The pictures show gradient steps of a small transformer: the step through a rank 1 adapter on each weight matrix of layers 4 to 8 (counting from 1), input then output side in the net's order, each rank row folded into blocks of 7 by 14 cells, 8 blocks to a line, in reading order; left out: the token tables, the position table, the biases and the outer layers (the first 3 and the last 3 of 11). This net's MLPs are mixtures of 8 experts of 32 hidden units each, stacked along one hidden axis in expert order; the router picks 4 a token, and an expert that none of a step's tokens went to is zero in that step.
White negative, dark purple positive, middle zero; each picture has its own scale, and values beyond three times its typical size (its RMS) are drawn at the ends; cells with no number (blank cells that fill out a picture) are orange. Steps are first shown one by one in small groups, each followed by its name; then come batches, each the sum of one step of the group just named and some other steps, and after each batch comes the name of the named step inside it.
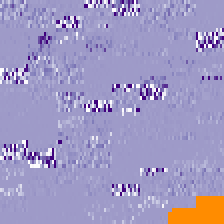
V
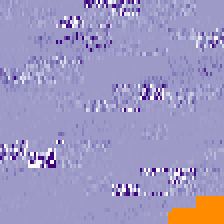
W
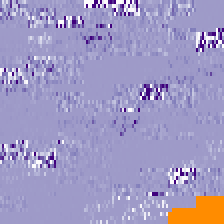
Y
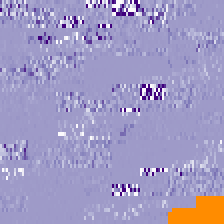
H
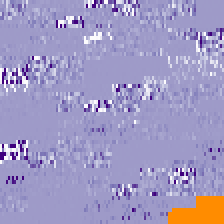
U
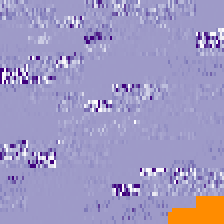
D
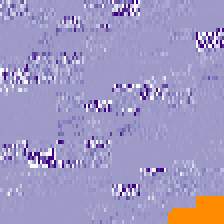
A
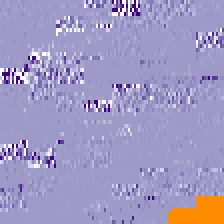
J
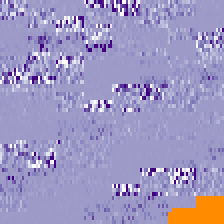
J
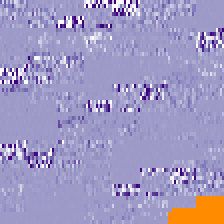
Y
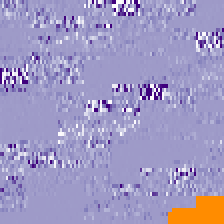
H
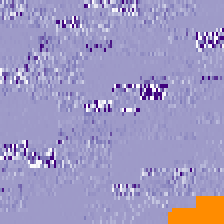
V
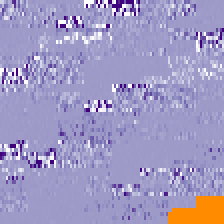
U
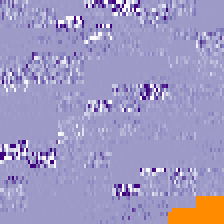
U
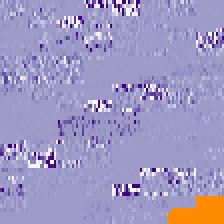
W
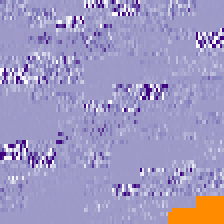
J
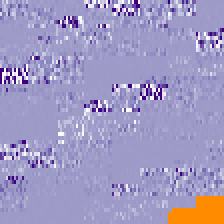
H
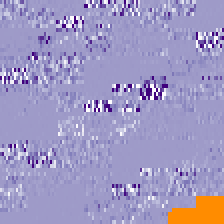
V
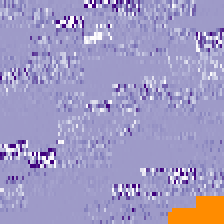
U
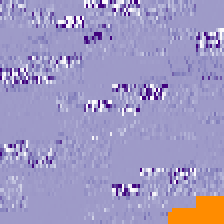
D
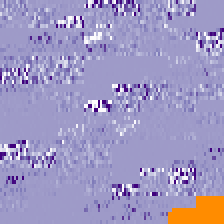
U
